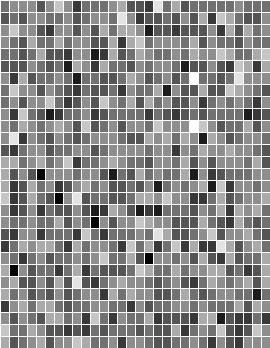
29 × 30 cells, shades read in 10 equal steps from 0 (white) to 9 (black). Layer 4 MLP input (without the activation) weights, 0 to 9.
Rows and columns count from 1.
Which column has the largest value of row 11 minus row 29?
9
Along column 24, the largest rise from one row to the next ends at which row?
21
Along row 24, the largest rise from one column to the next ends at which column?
10
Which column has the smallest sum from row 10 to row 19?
1
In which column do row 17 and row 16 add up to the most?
7
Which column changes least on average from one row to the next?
4
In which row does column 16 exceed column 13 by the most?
18
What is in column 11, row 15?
4
